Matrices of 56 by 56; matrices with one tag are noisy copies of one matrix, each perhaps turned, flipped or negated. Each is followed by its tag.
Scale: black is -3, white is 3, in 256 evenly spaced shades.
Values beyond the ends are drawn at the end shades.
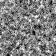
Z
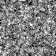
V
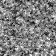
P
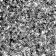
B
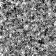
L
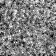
B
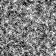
V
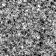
P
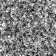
V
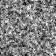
V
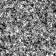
V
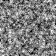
V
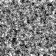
L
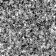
V
